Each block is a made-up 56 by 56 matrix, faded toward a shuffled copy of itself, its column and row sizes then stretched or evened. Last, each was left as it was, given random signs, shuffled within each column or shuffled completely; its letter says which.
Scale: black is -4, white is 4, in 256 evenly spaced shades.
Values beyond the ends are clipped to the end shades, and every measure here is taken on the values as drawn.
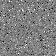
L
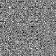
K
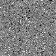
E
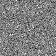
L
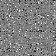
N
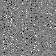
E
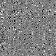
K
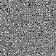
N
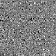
K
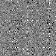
K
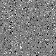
E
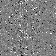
E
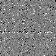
N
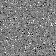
L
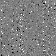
E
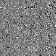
N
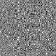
K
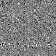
N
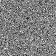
L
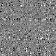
K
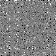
K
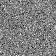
L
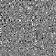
K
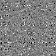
N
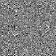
K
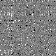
K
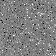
L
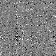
N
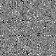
K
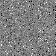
E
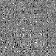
K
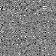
K
